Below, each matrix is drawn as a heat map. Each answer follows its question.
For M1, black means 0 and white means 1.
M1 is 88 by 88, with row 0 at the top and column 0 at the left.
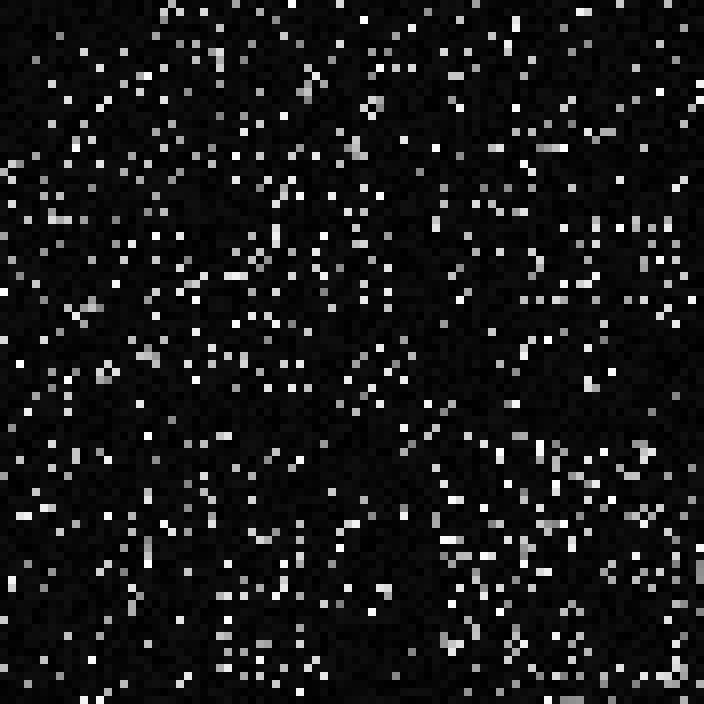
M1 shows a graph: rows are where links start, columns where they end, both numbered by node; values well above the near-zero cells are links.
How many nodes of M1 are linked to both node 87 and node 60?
0
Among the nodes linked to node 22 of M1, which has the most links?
node 85
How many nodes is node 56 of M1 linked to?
10
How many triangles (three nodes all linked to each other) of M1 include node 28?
2
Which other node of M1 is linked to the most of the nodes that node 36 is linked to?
node 29
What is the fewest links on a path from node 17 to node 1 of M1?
2
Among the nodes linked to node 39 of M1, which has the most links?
node 19
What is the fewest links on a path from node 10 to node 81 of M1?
4
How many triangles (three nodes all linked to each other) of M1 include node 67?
6
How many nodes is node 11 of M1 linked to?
6
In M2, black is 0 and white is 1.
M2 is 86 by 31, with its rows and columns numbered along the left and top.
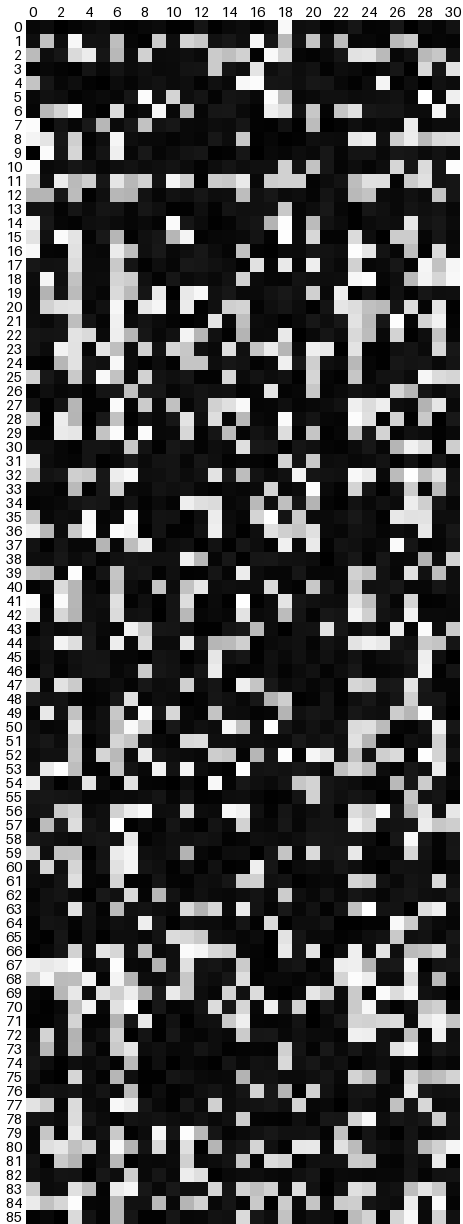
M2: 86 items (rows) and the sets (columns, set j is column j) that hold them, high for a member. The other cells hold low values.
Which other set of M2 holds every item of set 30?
28
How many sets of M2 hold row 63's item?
10
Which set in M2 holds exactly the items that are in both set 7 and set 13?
19
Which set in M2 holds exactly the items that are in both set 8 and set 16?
21
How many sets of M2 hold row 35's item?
10
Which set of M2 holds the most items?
3
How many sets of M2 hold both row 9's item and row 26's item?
0
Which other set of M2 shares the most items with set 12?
11
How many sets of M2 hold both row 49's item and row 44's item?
5
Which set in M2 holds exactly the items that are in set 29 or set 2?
23
